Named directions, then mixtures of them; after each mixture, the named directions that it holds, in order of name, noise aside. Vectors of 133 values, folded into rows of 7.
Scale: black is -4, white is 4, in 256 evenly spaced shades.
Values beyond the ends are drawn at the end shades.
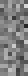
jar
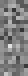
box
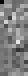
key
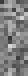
box, jar, key.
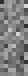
jar, key.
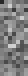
box, jar, key.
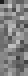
box, jar, key.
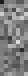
box, key.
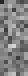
box, jar, key.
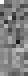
key.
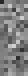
box, jar, key.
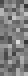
box, jar, key.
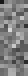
jar, key.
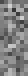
box, jar, key.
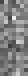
box, jar, key.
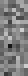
box.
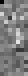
key.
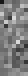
key.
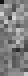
key.
